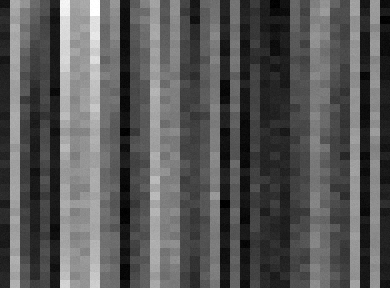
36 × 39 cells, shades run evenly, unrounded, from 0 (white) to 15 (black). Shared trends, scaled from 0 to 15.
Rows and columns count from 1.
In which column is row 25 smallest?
16
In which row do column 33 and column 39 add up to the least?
2
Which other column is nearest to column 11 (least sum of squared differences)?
33
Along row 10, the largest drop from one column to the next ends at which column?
7
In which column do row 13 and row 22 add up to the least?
10
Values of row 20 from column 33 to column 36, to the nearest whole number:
9 11 13 6
